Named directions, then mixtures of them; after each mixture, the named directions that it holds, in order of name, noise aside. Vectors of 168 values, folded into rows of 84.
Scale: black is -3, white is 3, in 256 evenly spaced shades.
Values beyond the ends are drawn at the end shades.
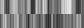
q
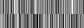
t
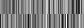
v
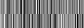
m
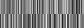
m, v.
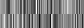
m, q.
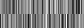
v.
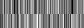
t.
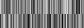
m, q, v.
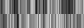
q, t.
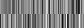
v.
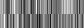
m, q, t.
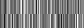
m.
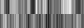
q.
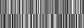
m, t, v.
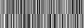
m, v.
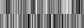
m, q, v.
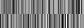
v.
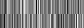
m.
